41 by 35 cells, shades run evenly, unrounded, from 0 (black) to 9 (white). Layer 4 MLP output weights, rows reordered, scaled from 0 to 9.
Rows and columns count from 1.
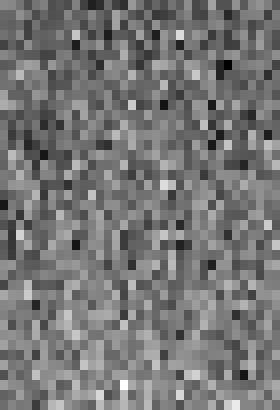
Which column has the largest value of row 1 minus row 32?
30
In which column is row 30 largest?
4
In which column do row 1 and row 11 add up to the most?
17
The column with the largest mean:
25
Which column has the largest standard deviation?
16
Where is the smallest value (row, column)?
7, 29
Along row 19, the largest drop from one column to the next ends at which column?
23
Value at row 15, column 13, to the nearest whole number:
2
